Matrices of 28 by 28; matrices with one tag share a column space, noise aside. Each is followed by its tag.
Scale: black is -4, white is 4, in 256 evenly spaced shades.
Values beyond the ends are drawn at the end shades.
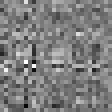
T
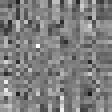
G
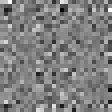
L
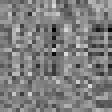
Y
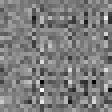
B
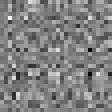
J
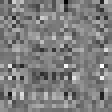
J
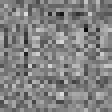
Y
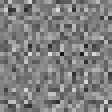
L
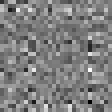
L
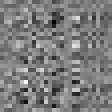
B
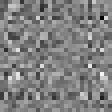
J
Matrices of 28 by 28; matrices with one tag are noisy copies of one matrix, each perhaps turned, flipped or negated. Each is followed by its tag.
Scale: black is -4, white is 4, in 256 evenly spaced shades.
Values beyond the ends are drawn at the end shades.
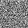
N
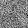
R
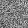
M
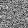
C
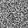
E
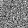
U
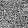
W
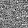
C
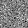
R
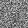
E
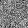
W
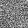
W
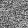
W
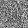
U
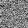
C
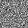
N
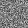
M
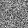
R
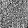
W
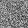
U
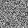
N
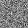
M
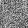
W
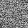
C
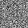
N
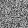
U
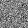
R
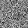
E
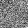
W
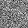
E
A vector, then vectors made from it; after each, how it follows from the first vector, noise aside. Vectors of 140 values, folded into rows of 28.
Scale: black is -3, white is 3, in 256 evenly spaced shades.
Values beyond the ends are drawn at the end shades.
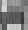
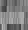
negated, shrunk.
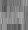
negated, shrunk.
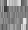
reversed, partly zeroed.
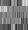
wrapped around, partly zeroed.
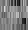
reversed, negated, partly zeroed.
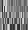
sign-scrambled.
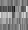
wrapped around, partly zeroed.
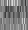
reversed, partly zeroed.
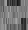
reversed, negated, partly zeroed.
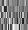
sign-scrambled.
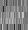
negated, partly zeroed.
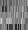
negated, partly zeroed.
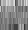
wrapped around, partly zeroed.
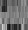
negated, partly zeroed.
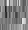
reversed, partly zeroed.
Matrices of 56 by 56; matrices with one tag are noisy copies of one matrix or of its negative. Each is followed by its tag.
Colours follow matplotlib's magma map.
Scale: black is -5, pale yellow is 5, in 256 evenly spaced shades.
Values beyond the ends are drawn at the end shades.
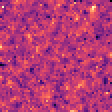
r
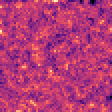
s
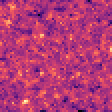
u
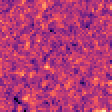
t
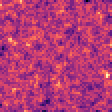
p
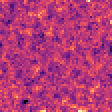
u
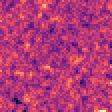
t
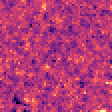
t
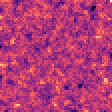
r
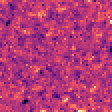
u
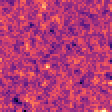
t
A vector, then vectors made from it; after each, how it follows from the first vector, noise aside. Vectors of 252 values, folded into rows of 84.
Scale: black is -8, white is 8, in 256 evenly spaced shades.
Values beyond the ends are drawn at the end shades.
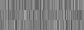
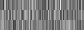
wrapped around, negated, scaled up.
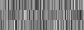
scaled up.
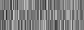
wrapped around, negated, scaled up.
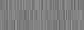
negated, shrunk.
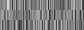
wrapped around, scaled up.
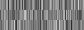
scaled up.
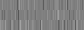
reversed, partly zeroed.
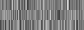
reversed, negated, scaled up.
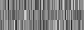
scaled up.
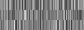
scaled up.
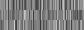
scaled up.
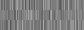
wrapped around, negated.
